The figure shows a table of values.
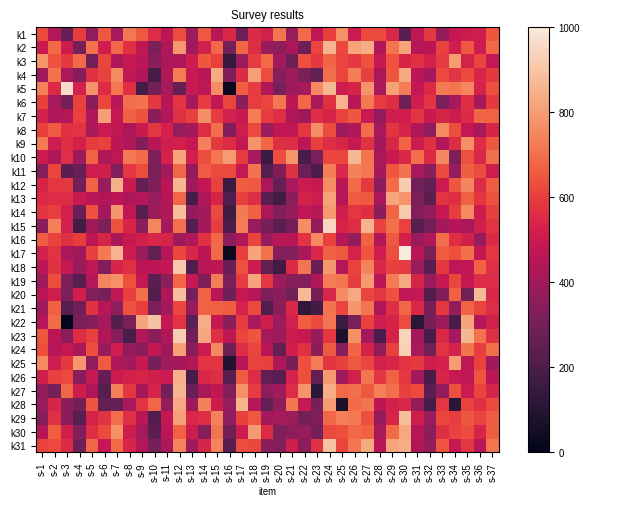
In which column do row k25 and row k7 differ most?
s-16
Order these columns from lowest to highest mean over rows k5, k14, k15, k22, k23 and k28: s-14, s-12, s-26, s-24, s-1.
s-1, s-26, s-14, s-12, s-24
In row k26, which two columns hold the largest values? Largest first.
s-12, s-24
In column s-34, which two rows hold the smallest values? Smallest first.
k28, k22
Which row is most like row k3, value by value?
k25
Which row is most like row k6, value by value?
k1
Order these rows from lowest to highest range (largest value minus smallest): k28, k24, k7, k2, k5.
k7, k2, k24, k28, k5
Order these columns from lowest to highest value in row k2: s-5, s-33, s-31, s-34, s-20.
s-20, s-31, s-34, s-33, s-5
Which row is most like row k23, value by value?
k24
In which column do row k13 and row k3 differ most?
s-19
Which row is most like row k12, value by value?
k14
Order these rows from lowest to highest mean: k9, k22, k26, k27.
k22, k26, k27, k9
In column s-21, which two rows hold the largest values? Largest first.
k10, k28
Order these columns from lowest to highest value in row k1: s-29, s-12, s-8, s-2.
s-2, s-29, s-12, s-8
